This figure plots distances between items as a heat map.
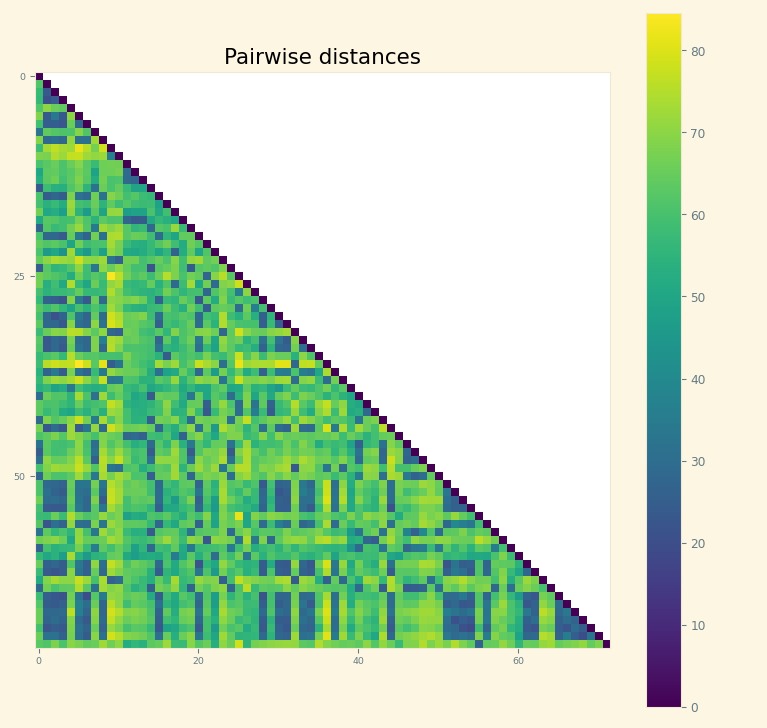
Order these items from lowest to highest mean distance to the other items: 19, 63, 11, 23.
19, 11, 63, 23
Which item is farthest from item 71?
25
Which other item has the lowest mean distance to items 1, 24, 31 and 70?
3
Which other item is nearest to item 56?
1
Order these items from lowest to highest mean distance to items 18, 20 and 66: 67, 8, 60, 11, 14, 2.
2, 8, 67, 11, 60, 14
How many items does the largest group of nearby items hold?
28
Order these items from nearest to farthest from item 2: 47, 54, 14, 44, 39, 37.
54, 44, 37, 39, 14, 47
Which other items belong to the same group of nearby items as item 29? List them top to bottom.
21, 25, 27, 41, 42, 58
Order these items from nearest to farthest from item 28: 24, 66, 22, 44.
66, 44, 22, 24
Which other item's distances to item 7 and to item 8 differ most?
48
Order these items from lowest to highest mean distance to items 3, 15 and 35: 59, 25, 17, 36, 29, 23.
17, 59, 29, 23, 25, 36
